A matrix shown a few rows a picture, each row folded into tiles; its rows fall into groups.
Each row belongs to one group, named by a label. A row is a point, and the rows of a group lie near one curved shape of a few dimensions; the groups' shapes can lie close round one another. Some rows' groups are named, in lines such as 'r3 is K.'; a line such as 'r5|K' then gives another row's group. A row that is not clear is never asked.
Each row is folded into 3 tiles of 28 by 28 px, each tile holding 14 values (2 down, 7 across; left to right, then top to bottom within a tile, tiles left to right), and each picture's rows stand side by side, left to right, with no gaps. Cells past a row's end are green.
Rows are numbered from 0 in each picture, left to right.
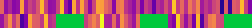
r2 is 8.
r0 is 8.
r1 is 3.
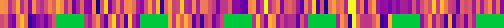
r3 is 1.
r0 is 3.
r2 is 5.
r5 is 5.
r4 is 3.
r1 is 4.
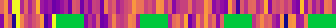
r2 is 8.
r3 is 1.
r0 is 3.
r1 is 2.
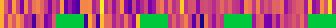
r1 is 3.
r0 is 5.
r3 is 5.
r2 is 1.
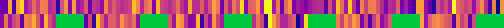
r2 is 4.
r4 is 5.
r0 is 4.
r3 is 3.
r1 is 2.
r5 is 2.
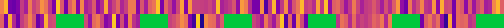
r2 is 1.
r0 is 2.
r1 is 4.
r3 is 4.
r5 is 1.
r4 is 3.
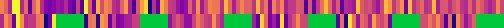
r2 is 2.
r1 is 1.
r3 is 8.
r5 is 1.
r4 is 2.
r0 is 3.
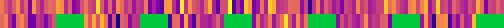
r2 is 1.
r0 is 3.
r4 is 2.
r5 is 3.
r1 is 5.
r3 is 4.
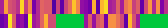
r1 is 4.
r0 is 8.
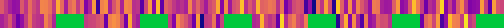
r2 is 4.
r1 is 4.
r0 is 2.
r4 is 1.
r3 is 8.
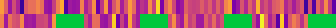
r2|3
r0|5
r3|8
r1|4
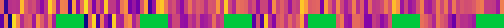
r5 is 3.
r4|3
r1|1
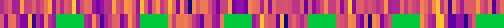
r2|5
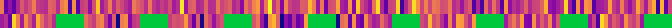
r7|2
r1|1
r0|2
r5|8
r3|3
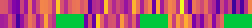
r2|5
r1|2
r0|2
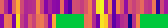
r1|3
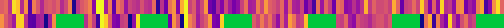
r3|8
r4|5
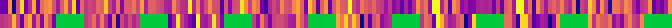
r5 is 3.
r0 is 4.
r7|5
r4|5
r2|8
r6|3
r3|2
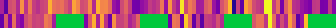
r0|2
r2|1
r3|3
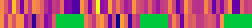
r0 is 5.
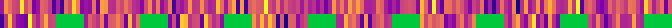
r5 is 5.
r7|2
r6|4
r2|2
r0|8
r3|5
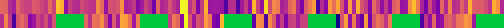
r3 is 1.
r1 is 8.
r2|3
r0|3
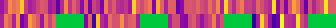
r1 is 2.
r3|8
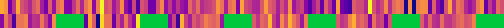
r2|2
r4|2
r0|3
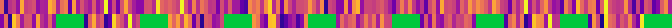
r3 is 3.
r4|4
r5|2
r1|8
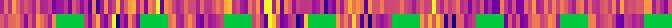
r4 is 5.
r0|8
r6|2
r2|3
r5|5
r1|4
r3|3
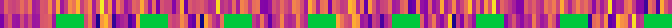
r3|2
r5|4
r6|2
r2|1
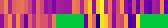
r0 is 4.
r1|3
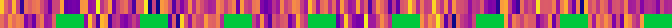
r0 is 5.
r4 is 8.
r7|8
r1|1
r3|2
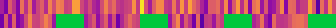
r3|5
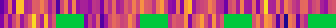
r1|2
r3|1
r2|4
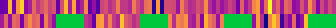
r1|2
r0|4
